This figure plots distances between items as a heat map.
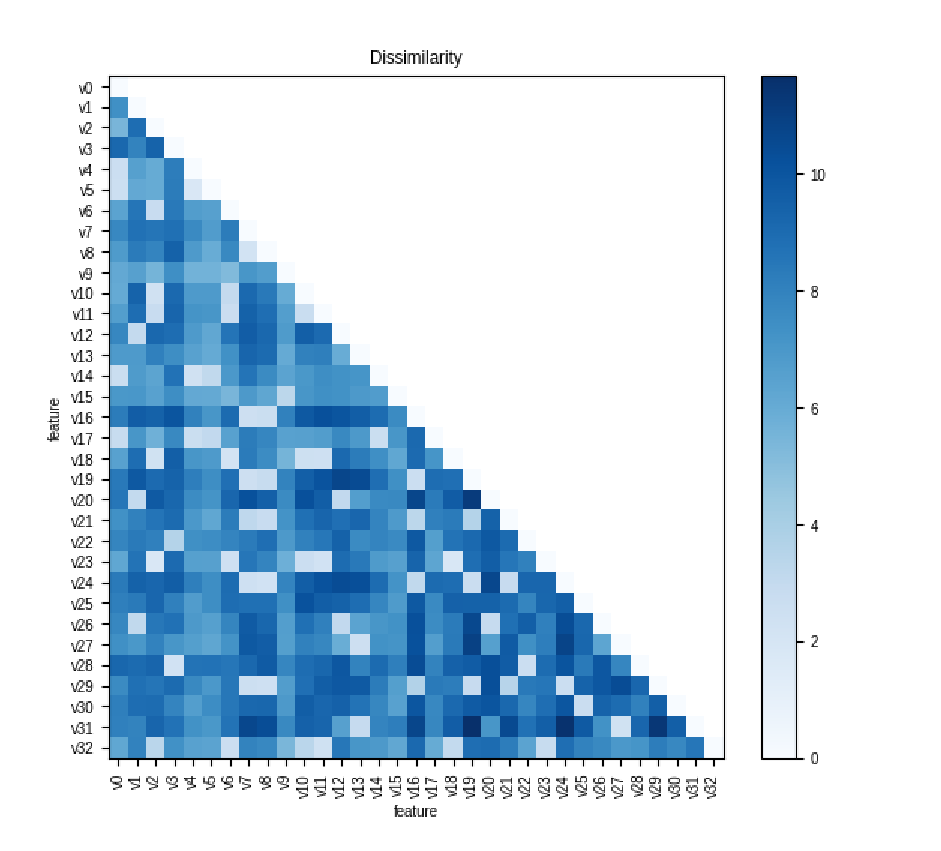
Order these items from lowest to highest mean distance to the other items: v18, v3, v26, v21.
v18, v21, v26, v3
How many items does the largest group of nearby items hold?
7
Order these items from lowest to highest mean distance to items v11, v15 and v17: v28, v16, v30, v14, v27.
v14, v27, v30, v28, v16
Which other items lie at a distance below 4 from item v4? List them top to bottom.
v0, v5, v14, v17
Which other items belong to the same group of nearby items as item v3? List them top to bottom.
v22, v28
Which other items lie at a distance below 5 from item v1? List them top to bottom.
v12, v20, v26
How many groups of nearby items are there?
8
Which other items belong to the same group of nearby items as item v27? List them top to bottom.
v13, v31
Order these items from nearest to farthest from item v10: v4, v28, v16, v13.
v4, v13, v28, v16
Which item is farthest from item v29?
v31
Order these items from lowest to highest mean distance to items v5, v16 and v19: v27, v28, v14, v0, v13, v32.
v0, v14, v32, v13, v27, v28
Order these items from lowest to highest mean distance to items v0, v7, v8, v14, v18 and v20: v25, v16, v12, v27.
v16, v12, v27, v25
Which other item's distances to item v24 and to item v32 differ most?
v11
